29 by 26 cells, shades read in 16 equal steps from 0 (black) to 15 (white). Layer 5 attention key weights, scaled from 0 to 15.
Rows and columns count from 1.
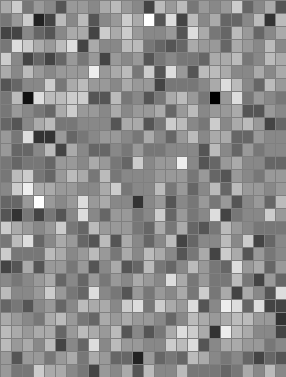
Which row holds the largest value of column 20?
17
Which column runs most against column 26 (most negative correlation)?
22
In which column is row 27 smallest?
6
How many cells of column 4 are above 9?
7
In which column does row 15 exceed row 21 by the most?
2
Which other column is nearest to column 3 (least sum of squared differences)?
10
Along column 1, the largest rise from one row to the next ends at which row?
18
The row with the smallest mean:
28
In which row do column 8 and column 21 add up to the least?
4
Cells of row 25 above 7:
21
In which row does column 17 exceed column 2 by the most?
13
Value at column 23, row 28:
6
